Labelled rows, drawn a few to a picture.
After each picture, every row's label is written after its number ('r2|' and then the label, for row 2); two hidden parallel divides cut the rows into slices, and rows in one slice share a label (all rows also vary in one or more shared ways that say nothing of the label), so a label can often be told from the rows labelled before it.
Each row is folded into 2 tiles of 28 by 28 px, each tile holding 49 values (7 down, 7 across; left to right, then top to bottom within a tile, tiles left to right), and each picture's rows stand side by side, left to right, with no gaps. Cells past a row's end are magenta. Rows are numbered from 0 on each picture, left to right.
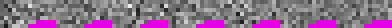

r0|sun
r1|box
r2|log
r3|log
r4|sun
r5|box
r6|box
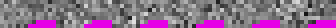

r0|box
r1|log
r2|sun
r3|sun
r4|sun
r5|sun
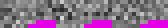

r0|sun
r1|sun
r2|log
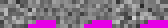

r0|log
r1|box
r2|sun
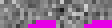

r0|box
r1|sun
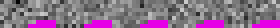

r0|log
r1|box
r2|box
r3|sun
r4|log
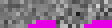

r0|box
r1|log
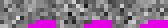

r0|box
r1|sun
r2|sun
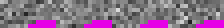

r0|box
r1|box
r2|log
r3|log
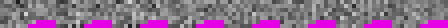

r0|log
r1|sun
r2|sun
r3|sun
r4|box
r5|box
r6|sun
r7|sun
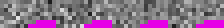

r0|box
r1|log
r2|box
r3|sun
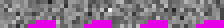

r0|box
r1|box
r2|log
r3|sun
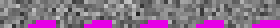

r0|log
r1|log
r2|sun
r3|box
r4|sun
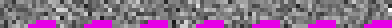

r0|box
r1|log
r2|sun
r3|box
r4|box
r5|sun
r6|sun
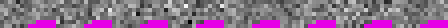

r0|log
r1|box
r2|box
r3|log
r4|log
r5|sun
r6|sun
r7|log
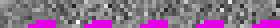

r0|log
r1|sun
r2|sun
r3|sun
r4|sun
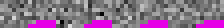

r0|log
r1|box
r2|box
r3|log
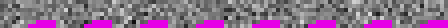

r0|sun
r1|box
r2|log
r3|sun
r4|sun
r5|sun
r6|sun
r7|sun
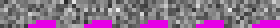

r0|box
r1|sun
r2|log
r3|box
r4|log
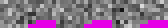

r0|box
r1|log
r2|box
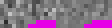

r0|box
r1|box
